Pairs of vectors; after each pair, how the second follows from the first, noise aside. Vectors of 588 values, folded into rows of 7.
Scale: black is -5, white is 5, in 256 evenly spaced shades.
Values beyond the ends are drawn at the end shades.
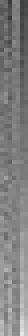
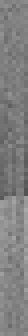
wrapped around, negated, shrunk.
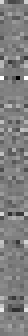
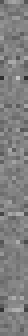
negated, shrunk.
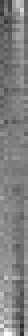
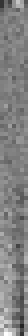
partly zeroed.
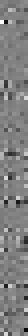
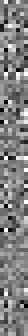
wrapped around, negated, scaled up.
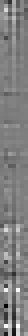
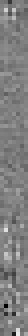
partly zeroed.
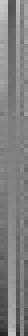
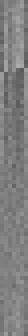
wrapped around, negated, shrunk.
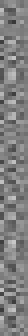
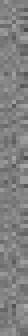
wrapped around, shrunk.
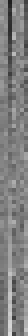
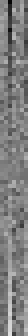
copied.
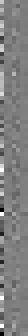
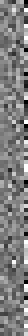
reversed, scaled up.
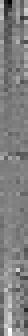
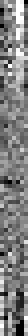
reversed, scaled up.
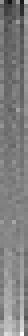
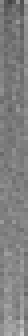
shrunk.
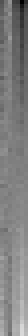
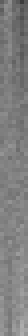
shrunk.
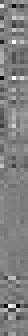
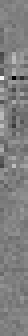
negated, partly zeroed.
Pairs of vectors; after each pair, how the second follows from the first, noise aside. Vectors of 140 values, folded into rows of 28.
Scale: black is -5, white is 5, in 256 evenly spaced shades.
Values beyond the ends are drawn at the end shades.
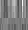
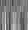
reversed.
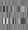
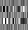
scaled up.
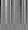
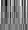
negated, scaled up.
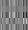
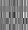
negated.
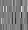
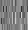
negated.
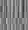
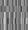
reversed, negated.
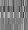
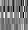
scaled up.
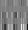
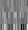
negated.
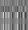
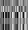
negated, scaled up.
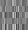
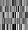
negated, scaled up.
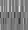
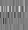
partly zeroed.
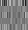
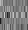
wrapped around.
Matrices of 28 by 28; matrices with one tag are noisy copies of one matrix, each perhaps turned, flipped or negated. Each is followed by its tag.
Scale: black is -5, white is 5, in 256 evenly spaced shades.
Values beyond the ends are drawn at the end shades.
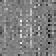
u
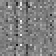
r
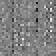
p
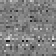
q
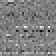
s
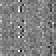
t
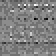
p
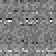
t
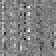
s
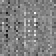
u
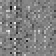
q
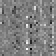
s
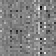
q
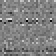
t
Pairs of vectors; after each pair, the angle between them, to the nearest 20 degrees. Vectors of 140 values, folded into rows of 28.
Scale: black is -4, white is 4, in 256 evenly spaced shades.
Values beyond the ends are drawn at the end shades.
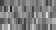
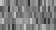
120 degrees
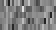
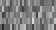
100 degrees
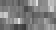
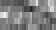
40 degrees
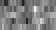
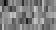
40 degrees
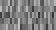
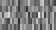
160 degrees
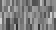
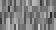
160 degrees
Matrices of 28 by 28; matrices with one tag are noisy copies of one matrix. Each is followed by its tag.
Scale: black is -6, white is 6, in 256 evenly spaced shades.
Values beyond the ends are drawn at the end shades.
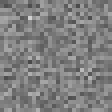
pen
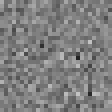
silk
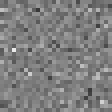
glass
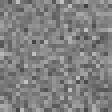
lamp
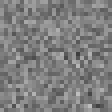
silk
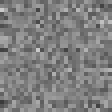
glass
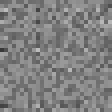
glass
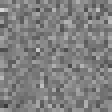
glass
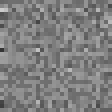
glass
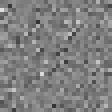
glass
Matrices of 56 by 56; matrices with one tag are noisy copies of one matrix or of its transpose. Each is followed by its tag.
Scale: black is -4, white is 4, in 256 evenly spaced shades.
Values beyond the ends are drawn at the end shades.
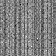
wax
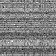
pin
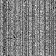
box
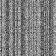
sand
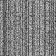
box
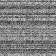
sand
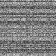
sand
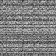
wax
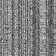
pin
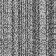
pin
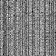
box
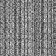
wax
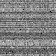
pin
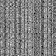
wax
